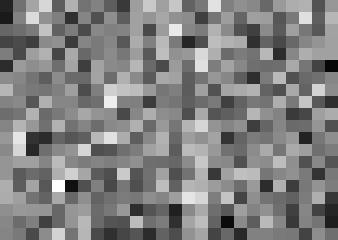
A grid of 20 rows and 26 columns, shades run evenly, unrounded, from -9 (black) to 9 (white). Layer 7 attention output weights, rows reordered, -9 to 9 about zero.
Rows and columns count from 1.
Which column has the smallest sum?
26
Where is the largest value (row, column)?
16, 5
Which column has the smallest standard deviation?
8
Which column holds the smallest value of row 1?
1
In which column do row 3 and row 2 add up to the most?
14
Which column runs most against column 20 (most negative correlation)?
17
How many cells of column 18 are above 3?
2
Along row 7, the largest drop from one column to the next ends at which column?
23
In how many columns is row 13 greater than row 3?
16
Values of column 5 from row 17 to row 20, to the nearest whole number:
3 -2 -2 6
